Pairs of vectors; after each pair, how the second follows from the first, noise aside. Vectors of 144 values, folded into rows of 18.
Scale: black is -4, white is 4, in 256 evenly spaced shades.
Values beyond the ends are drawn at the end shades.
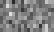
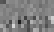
wrapped around, partly zeroed.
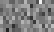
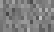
wrapped around, shrunk.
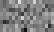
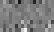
negated, partly zeroed.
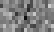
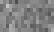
wrapped around, negated, shrunk.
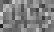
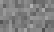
wrapped around, negated, shrunk.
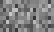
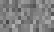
wrapped around, shrunk.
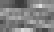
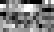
wrapped around, negated, scaled up.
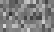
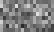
wrapped around.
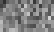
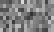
wrapped around.
